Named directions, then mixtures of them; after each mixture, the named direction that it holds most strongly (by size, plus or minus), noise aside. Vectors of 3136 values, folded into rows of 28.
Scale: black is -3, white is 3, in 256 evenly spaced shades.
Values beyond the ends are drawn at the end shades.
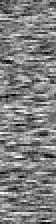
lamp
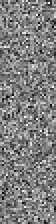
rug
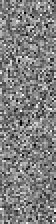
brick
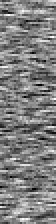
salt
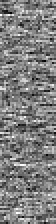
salt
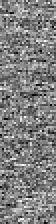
rug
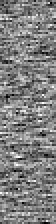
lamp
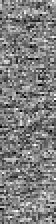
brick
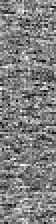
salt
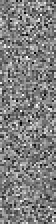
brick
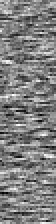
lamp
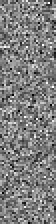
rug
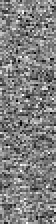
brick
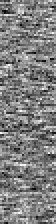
salt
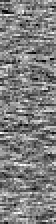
salt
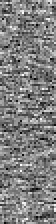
salt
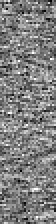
salt
